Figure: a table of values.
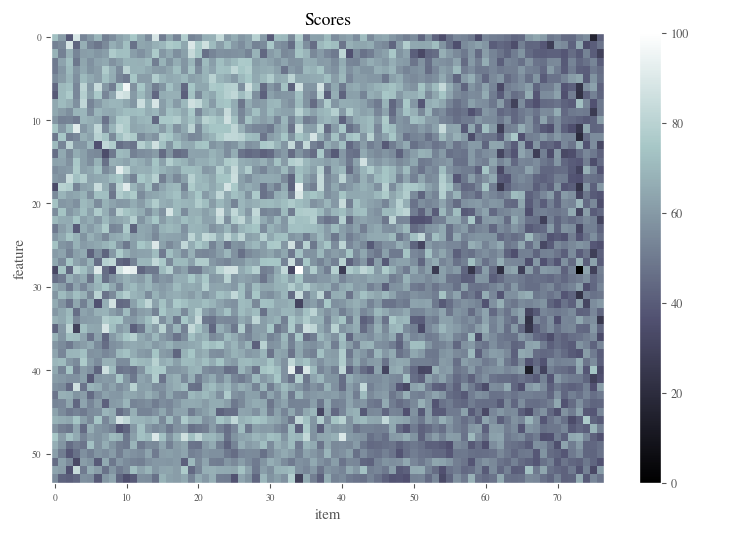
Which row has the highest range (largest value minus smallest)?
28
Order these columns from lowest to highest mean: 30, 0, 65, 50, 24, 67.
67, 65, 50, 0, 30, 24
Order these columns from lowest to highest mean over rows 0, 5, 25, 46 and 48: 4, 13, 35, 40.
4, 13, 35, 40
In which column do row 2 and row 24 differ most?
51
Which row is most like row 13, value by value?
27
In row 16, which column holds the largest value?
9
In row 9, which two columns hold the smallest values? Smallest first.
75, 58
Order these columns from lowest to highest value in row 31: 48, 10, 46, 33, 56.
33, 48, 56, 46, 10
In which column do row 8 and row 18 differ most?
73
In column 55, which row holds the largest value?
18
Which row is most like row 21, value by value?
19
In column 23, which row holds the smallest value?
45
